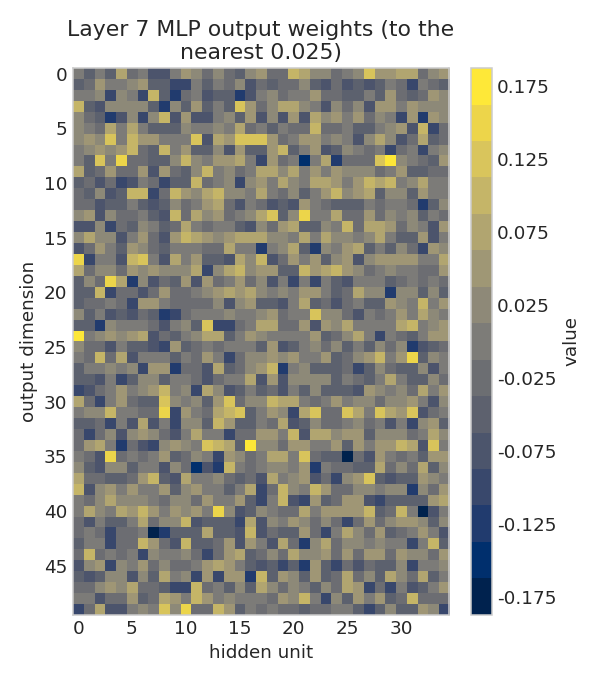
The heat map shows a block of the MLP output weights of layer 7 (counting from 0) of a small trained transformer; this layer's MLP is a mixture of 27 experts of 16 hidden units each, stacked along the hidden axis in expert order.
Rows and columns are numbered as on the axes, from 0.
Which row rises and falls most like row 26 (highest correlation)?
0
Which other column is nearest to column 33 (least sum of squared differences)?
26
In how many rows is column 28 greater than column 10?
20
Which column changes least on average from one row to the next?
34
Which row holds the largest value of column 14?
30
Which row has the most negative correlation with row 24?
44
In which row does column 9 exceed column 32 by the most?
40
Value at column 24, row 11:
0.1
